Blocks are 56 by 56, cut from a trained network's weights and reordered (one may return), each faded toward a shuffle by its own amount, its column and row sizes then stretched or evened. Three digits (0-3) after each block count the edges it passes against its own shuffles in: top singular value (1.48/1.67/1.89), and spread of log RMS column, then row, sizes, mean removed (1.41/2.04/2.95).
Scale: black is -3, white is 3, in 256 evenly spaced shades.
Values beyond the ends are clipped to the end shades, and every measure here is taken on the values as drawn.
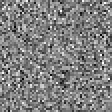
0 1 0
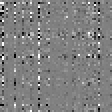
2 3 2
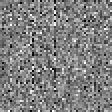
0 2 1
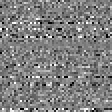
1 0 3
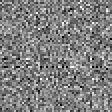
2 0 1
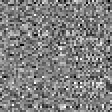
3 1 2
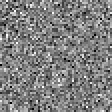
1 0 0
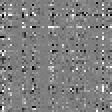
2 3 2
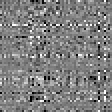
3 2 3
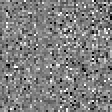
0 2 0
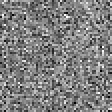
1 1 0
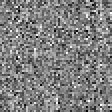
0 1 0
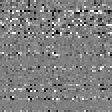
1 1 3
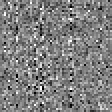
2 2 0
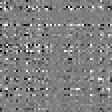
1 2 3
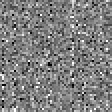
0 2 1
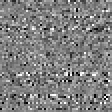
0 0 3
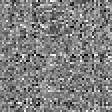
1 1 2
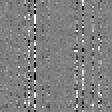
3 3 0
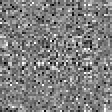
3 1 1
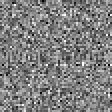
2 0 0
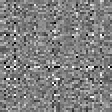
3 2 1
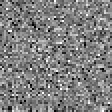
2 0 0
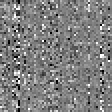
0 3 0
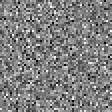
3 1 0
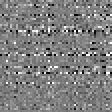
3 1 3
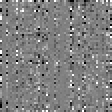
2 3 1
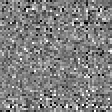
1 1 2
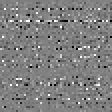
1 1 3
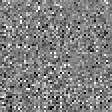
2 1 1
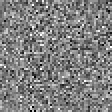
1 1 0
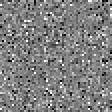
1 2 1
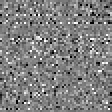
2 1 2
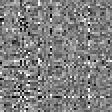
3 2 1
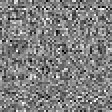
3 0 2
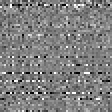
2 1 3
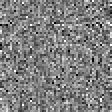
1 1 0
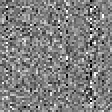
2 2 0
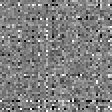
1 2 2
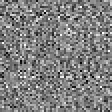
3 0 1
